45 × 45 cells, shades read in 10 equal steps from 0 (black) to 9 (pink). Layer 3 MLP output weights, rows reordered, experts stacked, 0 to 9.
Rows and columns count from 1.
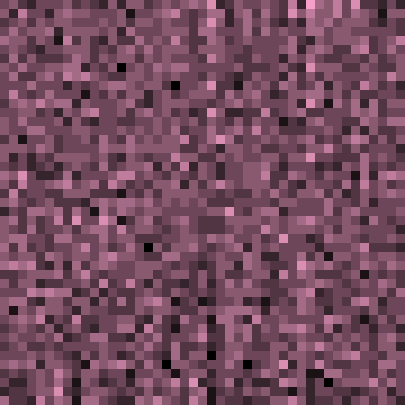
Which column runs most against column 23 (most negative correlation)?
42
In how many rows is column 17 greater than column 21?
22
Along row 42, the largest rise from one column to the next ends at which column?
37
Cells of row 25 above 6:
4
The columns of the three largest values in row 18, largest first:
35, 20, 41
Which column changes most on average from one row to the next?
14
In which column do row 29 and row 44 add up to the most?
7
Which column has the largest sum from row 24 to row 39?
34
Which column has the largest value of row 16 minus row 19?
25
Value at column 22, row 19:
2
